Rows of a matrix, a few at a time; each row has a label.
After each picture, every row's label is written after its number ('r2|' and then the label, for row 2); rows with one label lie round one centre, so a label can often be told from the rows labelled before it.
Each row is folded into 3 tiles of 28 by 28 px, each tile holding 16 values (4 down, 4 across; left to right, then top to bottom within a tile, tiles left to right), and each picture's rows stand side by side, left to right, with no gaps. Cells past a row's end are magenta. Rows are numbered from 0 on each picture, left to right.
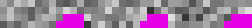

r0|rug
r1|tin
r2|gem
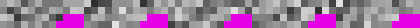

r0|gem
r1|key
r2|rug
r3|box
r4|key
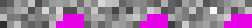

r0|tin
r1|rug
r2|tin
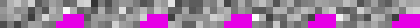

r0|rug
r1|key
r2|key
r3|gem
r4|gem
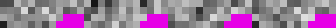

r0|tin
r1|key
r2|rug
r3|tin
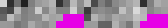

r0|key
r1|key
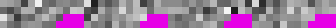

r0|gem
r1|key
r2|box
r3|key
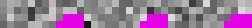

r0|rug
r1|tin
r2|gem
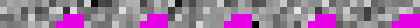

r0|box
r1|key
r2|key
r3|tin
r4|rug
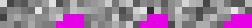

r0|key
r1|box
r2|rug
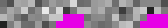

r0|tin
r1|box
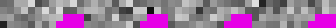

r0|tin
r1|box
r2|rug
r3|key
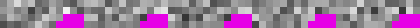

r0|rug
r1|gem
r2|gem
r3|tin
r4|box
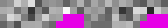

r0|rug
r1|box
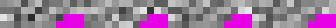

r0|gem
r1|box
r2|gem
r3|gem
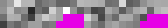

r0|rug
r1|gem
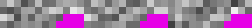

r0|gem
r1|gem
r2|rug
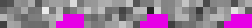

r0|tin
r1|box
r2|rug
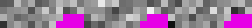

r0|tin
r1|rug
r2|tin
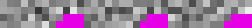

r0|box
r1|box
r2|gem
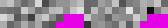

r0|gem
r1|tin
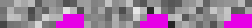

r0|rug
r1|box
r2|tin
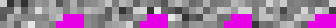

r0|key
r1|box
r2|gem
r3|rug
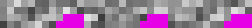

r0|rug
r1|gem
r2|rug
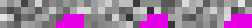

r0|gem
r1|box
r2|tin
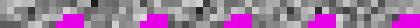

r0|rug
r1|key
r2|rug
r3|box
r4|gem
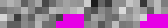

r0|gem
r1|key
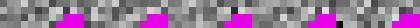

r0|box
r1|rug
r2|box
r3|box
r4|tin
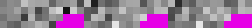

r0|box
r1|key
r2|key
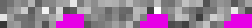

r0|tin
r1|box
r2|rug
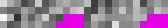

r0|gem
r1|key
